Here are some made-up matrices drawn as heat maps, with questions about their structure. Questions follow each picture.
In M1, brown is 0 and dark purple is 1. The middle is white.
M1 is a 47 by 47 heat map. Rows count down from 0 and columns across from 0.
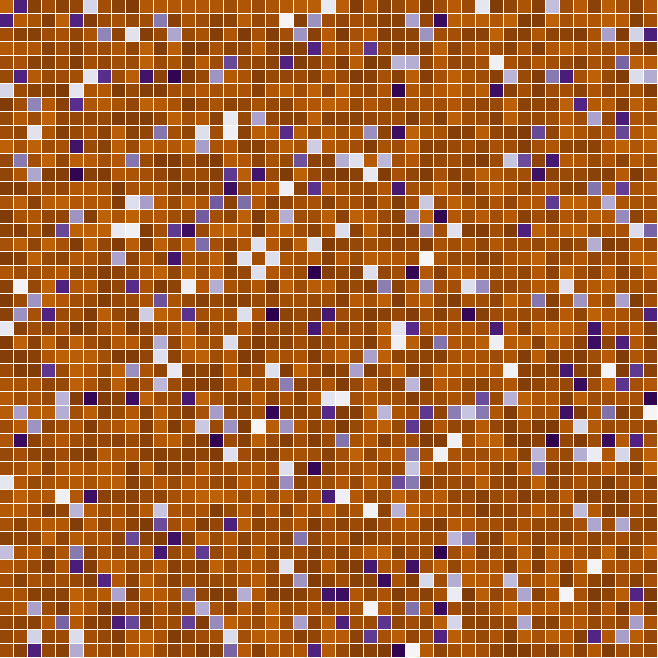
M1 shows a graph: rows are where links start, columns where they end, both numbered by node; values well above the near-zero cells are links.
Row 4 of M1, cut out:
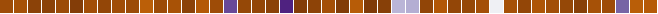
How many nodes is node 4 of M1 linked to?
6
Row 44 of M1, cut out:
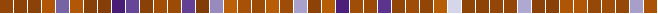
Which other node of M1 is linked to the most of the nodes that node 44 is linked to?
node 16
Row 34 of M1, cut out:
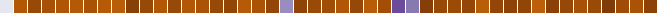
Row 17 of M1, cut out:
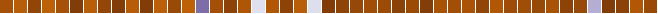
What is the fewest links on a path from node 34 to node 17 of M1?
4
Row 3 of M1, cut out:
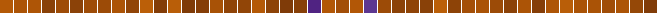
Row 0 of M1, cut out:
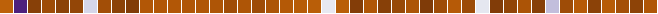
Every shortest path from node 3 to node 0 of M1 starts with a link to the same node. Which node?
node 22
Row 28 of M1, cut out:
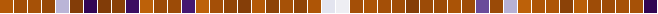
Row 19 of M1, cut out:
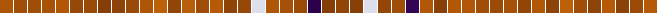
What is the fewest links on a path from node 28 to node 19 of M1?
3
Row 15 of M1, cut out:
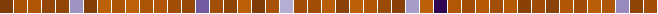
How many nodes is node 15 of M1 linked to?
6
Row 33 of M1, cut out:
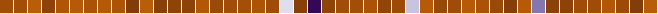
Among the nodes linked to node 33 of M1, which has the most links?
node 29
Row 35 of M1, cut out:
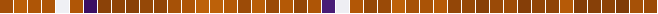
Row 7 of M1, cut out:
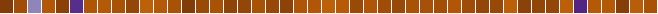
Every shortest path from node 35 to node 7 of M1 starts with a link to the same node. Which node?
node 6
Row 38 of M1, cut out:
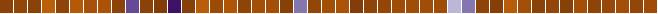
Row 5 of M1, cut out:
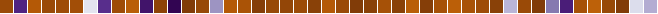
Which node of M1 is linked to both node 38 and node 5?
node 12
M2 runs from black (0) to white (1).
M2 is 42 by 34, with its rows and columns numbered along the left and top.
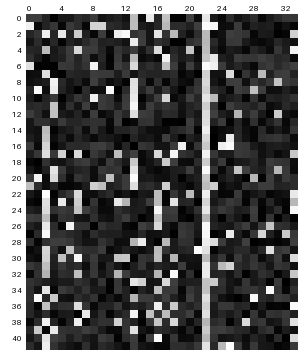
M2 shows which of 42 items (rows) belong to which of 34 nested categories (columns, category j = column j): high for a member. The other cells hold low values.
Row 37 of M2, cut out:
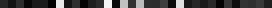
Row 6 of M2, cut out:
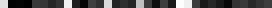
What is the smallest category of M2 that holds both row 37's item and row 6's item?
17
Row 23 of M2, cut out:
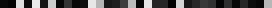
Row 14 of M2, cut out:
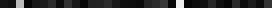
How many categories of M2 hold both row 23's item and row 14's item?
2
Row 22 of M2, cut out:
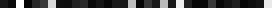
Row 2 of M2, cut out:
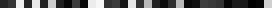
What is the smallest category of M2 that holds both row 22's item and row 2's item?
6
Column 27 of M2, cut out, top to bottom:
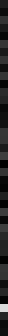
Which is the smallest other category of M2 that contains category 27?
11
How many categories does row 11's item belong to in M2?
3
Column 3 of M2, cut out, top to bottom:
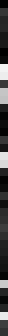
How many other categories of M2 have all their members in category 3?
5
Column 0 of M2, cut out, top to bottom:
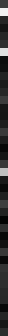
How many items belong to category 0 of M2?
3
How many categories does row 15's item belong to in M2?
3
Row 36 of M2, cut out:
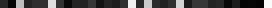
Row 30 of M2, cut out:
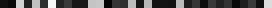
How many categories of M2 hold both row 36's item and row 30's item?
6
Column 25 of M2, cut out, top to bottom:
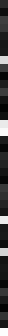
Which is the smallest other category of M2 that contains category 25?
2
